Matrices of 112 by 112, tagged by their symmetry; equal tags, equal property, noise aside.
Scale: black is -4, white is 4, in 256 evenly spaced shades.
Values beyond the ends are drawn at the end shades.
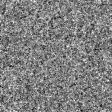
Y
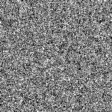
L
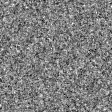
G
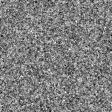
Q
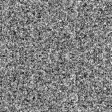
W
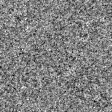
Q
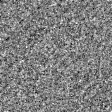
Q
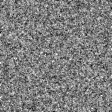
G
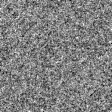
Q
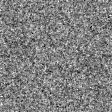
G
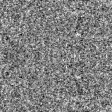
W
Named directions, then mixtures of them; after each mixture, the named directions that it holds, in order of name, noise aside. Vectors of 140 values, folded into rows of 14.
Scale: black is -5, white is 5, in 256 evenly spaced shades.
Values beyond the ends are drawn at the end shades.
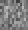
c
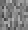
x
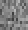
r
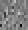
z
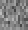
r, x, z.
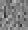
c, x, z.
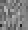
c, x, z.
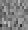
r, x, z.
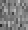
r, x, z.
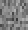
r.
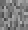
x.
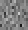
x, z.
